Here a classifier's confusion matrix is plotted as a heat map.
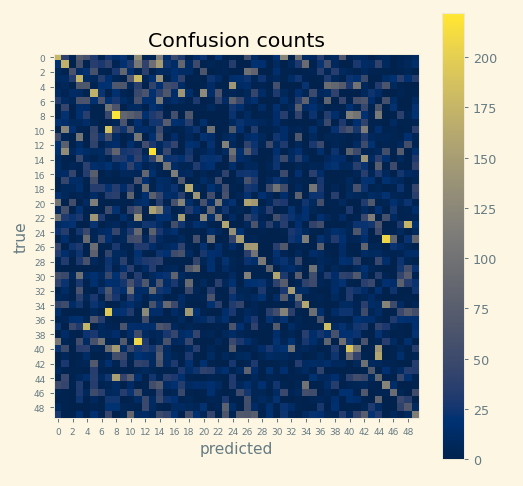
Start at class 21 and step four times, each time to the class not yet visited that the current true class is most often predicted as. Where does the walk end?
42
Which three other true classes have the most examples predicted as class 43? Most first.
22, 20, 31
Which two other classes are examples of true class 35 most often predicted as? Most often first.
7, 18
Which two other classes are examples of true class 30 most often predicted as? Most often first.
26, 3
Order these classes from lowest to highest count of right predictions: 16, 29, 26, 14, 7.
29, 7, 16, 14, 26
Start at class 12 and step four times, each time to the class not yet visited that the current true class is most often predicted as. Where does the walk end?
27
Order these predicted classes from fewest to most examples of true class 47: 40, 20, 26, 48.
20, 40, 48, 26
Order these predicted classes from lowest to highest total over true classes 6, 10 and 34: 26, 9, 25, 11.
26, 9, 11, 25
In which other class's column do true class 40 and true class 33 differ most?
44
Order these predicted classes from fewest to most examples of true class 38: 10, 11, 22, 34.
22, 10, 34, 11
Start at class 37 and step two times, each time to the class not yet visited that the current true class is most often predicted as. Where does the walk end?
24
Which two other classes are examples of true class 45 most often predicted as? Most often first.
34, 14
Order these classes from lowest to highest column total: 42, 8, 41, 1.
41, 1, 8, 42
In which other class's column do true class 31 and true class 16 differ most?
18
